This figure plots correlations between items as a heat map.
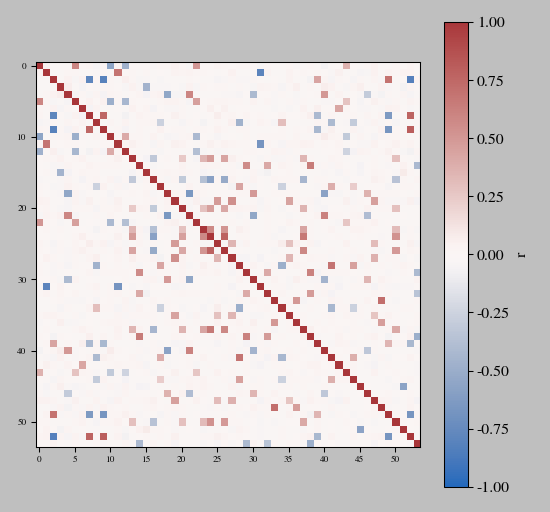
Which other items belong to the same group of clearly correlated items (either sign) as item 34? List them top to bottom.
8, 17, 28, 41, 44
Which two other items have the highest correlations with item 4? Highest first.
21, 40
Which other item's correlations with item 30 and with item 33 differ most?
48
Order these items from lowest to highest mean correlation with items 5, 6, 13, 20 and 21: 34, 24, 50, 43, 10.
10, 34, 43, 50, 24
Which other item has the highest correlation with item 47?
19
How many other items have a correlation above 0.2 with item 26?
6
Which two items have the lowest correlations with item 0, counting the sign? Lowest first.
10, 12
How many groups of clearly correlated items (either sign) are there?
12
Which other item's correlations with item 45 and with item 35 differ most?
51
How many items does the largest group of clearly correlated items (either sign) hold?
8
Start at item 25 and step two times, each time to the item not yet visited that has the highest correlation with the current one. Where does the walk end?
27
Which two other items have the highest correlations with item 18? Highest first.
30, 46
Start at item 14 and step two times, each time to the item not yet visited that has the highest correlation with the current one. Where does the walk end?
29
